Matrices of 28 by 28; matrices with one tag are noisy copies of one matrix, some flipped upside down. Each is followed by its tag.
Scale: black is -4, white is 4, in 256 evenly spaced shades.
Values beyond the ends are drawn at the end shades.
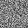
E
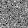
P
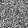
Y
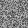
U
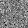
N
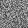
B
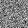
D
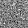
B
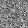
P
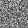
Y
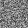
D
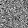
N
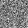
B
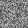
Y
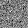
B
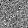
N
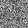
N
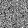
N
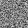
Y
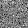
Y
